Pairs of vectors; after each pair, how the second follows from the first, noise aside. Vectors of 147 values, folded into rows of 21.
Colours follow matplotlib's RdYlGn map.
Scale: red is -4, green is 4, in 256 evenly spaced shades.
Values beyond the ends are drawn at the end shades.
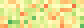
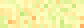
negated, shrunk.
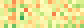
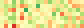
negated.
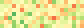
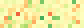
wrapped around, partly zeroed.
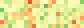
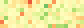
partly zeroed.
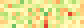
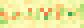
negated, partly zeroed.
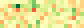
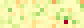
reversed, negated, partly zeroed.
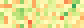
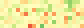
wrapped around, partly zeroed.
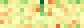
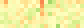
negated, shrunk.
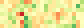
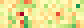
copied.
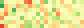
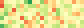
negated.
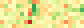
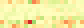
partly zeroed.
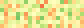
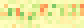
wrapped around, partly zeroed.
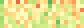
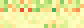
wrapped around, partly zeroed.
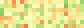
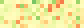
wrapped around, partly zeroed.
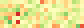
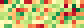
reversed, scaled up.
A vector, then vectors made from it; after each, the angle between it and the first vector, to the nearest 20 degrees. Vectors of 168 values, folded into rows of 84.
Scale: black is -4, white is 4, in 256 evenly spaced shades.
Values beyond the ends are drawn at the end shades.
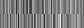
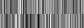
80 degrees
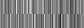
160 degrees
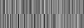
40 degrees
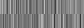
60 degrees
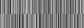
120 degrees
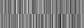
160 degrees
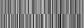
160 degrees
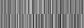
160 degrees
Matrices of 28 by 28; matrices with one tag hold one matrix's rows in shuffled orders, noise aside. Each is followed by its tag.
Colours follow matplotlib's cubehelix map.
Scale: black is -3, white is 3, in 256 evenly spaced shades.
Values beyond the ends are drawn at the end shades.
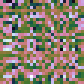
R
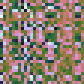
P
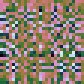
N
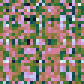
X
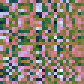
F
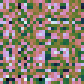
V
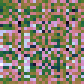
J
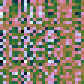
P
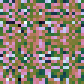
V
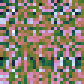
N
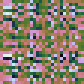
R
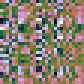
F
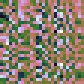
F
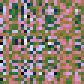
P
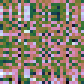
J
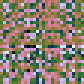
X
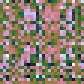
X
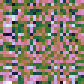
R
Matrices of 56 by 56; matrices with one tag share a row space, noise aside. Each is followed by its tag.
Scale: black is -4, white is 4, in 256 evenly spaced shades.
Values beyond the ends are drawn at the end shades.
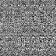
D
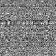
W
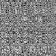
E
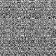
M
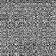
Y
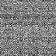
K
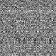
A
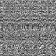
D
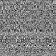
A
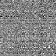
D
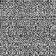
Y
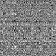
A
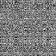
Y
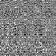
E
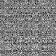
K
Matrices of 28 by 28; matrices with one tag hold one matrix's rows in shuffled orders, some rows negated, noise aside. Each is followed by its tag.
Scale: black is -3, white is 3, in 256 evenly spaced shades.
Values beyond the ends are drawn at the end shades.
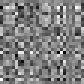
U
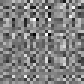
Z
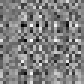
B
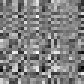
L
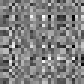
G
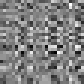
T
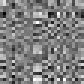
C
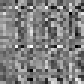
T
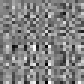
Z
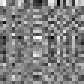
C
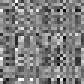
U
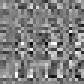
T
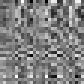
T
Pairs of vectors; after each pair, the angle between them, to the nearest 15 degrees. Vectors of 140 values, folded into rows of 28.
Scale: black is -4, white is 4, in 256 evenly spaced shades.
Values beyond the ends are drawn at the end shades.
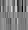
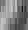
60 degrees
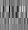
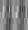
135 degrees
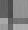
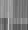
150 degrees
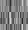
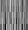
120 degrees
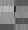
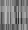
60 degrees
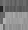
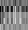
45 degrees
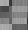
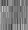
120 degrees
